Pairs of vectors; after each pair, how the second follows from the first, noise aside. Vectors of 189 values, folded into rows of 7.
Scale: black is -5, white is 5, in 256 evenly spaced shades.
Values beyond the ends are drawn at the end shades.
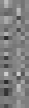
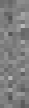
reversed, negated, shrunk.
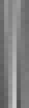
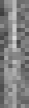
wrapped around.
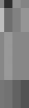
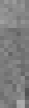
reversed, negated, shrunk.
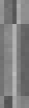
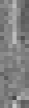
wrapped around, partly zeroed.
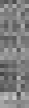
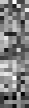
negated, scaled up.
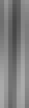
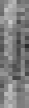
wrapped around, negated.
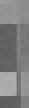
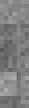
shrunk.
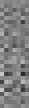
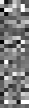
wrapped around, negated, scaled up.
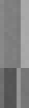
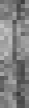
wrapped around, negated.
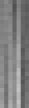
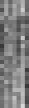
wrapped around.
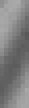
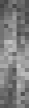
wrapped around.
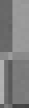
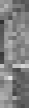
wrapped around, negated.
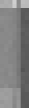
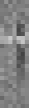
wrapped around, partly zeroed.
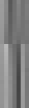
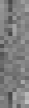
wrapped around, partly zeroed.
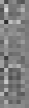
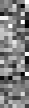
wrapped around, negated, scaled up.
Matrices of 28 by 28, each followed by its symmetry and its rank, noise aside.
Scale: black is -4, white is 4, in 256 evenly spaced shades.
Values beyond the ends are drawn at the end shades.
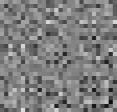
symmetric, rank five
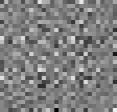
symmetric, rank three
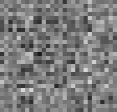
no symmetry, rank four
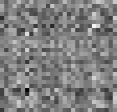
antisymmetric, rank four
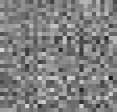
antisymmetric, rank four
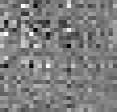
antisymmetric, rank four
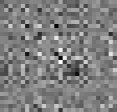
symmetric, rank four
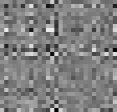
no symmetry, rank three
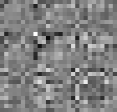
symmetric, rank three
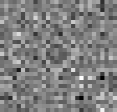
symmetric, rank four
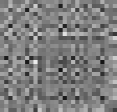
symmetric, rank three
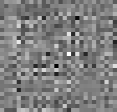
antisymmetric, rank four
